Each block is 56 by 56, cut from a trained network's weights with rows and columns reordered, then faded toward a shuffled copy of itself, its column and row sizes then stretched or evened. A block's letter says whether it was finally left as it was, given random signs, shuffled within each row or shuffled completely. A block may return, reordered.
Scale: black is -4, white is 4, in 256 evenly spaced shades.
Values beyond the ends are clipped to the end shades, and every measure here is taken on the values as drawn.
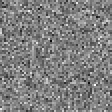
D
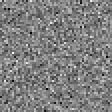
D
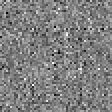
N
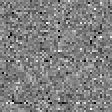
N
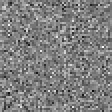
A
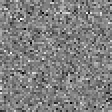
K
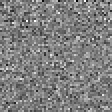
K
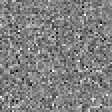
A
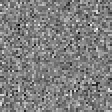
A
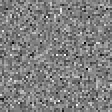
K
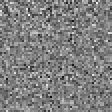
N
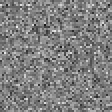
K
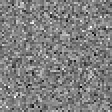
D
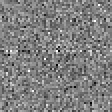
N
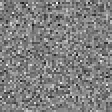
K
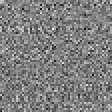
N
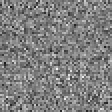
K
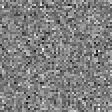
A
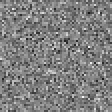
K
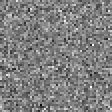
K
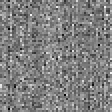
N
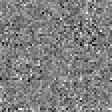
A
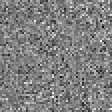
A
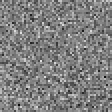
D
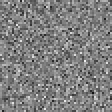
D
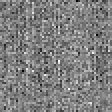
N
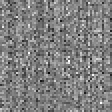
N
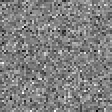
A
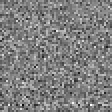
K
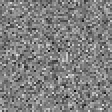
D
